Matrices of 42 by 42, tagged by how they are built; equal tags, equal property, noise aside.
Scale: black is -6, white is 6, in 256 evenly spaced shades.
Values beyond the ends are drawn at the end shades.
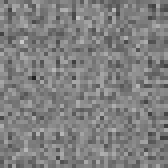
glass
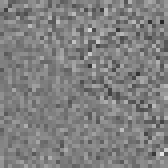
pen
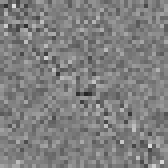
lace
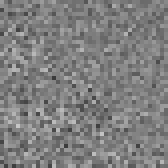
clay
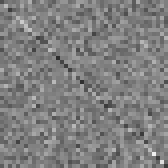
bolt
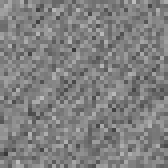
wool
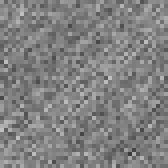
wool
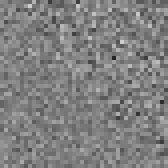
pen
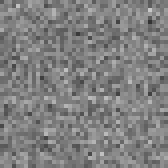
glass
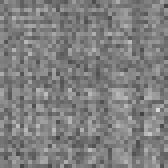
glass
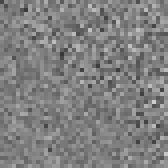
pen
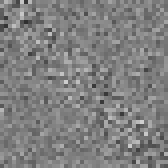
lace
